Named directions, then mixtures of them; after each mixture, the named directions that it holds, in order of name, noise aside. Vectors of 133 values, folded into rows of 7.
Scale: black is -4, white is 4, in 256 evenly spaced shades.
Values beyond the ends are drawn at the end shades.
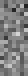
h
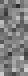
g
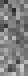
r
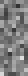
g.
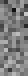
h, r.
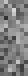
r.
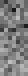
g, h, r.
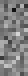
h.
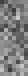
g, r.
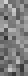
r.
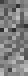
g, h, r.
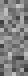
g.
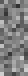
g.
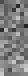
g, h, r.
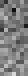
h, r.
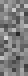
g, h.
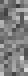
g.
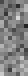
g, r.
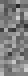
g, h, r.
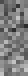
g, h, r.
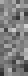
g, h, r.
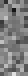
g, h, r.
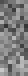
g, r.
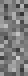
g, h, r.
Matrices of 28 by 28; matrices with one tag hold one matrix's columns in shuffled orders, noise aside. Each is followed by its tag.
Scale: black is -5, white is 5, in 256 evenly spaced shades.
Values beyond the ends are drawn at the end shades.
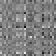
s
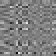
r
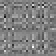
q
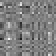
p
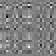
q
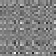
r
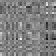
p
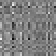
p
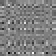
r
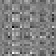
s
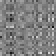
s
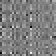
s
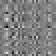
s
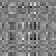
p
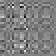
q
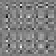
q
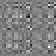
q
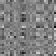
s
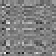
r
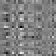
s
